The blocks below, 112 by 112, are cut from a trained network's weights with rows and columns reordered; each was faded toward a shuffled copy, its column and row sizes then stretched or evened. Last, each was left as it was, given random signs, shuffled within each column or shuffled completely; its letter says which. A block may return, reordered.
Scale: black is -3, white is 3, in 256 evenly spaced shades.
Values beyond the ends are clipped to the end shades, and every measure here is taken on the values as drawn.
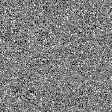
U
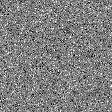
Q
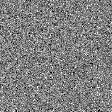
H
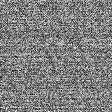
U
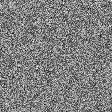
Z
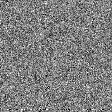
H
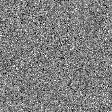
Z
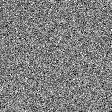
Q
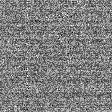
U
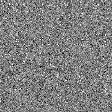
U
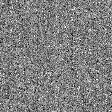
Z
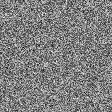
Q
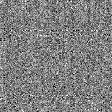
U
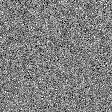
Q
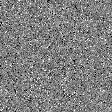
Z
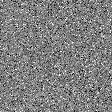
Q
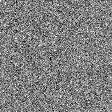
Z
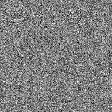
U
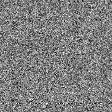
H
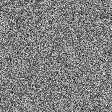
Q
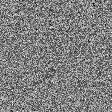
Z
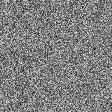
Z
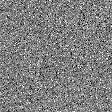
Z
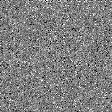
U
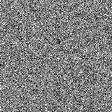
U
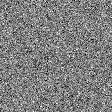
Q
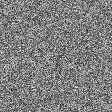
Q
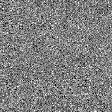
U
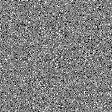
U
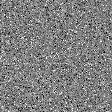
Z
